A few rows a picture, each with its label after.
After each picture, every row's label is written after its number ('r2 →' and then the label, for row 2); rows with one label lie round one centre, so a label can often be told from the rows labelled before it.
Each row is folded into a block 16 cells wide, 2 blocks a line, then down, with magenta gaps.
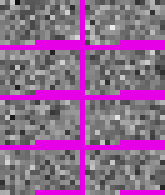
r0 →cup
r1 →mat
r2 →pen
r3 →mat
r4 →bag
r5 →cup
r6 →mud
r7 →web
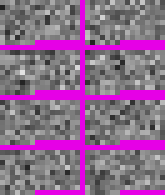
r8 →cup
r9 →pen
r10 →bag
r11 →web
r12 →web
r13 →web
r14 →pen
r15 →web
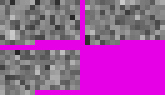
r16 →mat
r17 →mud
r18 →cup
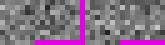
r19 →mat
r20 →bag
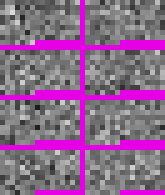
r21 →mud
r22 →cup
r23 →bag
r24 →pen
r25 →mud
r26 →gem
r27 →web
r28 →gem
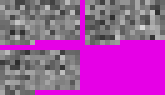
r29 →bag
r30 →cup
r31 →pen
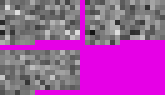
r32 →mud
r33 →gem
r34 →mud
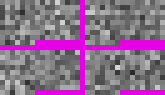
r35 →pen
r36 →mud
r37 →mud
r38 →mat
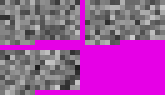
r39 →mud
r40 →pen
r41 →gem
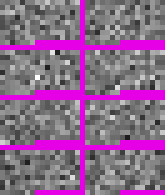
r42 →web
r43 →gem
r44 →cup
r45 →cup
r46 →web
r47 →mud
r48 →mud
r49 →gem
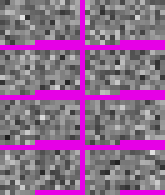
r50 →web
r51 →pen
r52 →gem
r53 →mat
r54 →web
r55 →pen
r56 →mud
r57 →mat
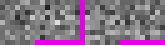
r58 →mat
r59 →mat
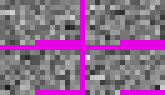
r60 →web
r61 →mat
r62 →web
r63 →bag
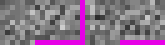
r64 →gem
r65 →bag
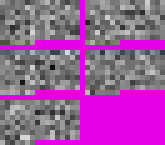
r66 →pen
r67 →web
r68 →mat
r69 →gem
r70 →web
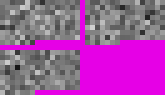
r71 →pen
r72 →mud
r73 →cup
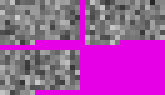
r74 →gem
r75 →cup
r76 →mat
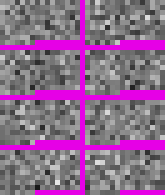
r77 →mat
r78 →bag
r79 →mat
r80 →bag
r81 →bag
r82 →cup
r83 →cup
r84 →bag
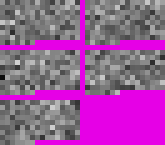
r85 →pen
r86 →mud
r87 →bag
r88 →mud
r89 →gem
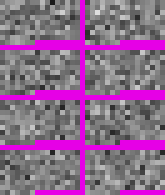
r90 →mat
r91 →web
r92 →mat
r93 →gem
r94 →gem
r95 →mud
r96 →pen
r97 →gem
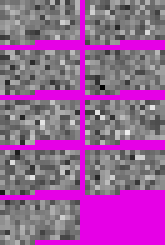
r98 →mud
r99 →mud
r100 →cup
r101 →pen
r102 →cup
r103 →pen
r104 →bag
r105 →gem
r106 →gem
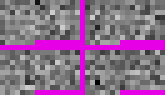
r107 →gem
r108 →gem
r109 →pen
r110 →pen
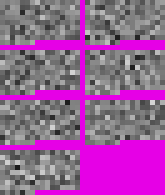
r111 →web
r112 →mud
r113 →web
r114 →cup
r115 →mud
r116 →mat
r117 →bag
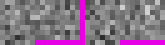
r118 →cup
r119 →pen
